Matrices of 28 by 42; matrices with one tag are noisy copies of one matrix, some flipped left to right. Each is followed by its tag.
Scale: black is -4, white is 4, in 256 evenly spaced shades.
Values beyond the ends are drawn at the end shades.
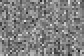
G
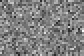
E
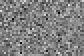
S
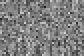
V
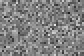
S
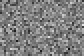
E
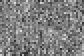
G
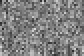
G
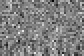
V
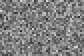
S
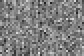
G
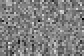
V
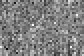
G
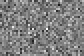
S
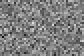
E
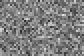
E
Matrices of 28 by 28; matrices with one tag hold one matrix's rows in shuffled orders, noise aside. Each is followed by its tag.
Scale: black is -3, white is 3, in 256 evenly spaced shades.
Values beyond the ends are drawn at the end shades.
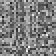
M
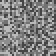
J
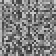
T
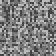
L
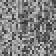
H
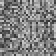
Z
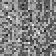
H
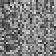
Z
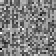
L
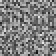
L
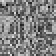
M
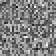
L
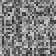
T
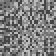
Z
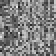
Z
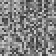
J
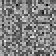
T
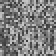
Z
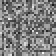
T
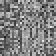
Z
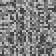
M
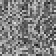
H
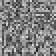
T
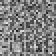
J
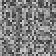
T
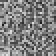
J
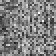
Z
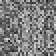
Z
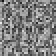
T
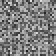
L
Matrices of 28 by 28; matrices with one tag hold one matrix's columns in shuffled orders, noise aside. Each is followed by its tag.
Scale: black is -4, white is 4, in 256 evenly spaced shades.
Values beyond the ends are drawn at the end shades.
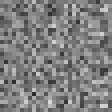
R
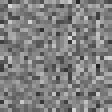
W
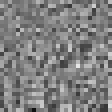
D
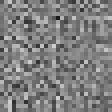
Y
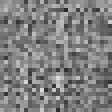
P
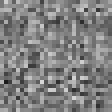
P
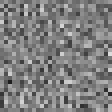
R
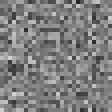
W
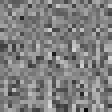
D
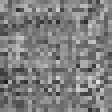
P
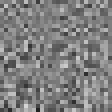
D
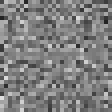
Y
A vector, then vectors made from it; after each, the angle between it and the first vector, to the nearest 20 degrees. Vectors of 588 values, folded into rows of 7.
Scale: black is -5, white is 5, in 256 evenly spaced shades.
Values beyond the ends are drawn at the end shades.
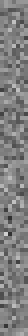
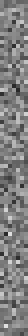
160 degrees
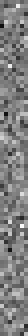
120 degrees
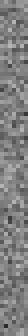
40 degrees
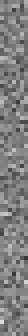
80 degrees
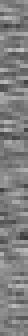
80 degrees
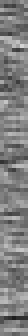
80 degrees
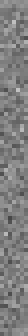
40 degrees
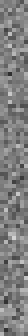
100 degrees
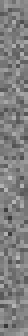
20 degrees
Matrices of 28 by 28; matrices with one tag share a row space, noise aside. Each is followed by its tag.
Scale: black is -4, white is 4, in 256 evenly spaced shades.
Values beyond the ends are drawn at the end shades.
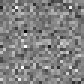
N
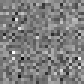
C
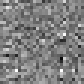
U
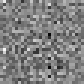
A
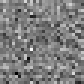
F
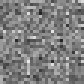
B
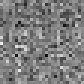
N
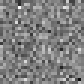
N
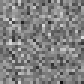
C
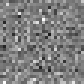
A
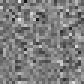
N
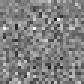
A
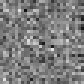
B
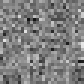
B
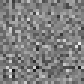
C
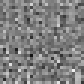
F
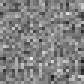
B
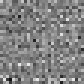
C
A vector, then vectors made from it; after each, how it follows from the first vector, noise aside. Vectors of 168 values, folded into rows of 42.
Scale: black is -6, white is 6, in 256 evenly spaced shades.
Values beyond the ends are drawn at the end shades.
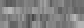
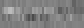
partly zeroed.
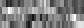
scaled up.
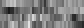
negated, scaled up.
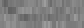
wrapped around, negated, shrunk.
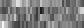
wrapped around, scaled up.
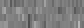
partly zeroed.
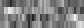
scaled up.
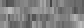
copied.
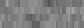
wrapped around, negated, shrunk.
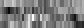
negated, scaled up.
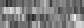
scaled up.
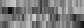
negated, scaled up.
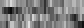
negated, scaled up.
